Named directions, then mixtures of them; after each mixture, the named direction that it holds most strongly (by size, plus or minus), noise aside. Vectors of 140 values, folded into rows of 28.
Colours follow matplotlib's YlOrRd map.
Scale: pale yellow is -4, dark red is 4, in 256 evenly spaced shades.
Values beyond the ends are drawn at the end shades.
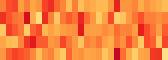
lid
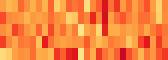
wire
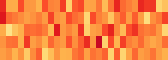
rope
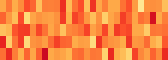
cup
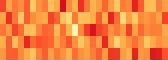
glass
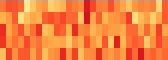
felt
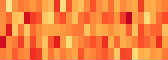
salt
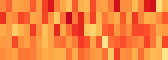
glass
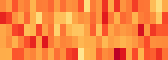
wire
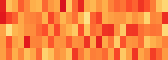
rope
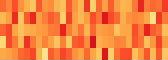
cup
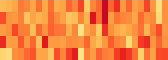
wire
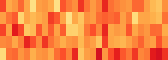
glass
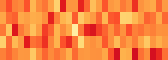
glass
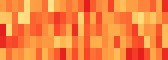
felt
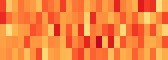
rope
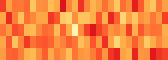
glass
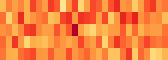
glass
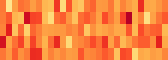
salt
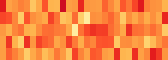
glass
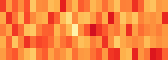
glass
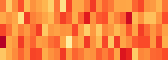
salt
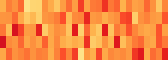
felt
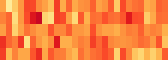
salt
